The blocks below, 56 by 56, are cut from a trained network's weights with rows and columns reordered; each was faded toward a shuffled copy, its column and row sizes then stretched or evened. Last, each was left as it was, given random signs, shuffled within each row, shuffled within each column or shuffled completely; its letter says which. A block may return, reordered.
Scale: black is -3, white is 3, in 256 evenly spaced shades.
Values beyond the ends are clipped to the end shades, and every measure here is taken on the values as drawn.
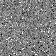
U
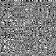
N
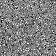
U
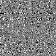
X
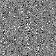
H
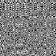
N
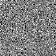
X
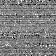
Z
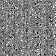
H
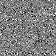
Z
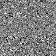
Z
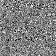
Z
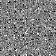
X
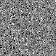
H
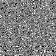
Z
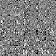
N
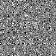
X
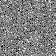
U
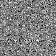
Z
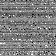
Z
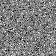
U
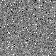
U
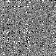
X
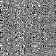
N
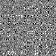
N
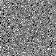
H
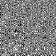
N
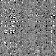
N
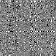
N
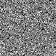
Z
